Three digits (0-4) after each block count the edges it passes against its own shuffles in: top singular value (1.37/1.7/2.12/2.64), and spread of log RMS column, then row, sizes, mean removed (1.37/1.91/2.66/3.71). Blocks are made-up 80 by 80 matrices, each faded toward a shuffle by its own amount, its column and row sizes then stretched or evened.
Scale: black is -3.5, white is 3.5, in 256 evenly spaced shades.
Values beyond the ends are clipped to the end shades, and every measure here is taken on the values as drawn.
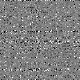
2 1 3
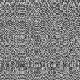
4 0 1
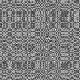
4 2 0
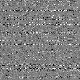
3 0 3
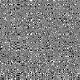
3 1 3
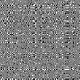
4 2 3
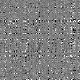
3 3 3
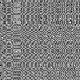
4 1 1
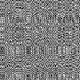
4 1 1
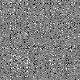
1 2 2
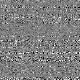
0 1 4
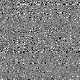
2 1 3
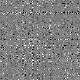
1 2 3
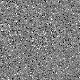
1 1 0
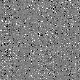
0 2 1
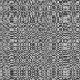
4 3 1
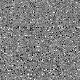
1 0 2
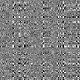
4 3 3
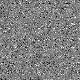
1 0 2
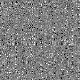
2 2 1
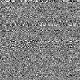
3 1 3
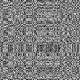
4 1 2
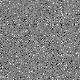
2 1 1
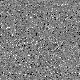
0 0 1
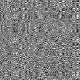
4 2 2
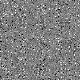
1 2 0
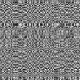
4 1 4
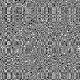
4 2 0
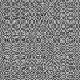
4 0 0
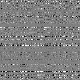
3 1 4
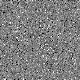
0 1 1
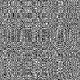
4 2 0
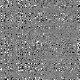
0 3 3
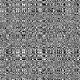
4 2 3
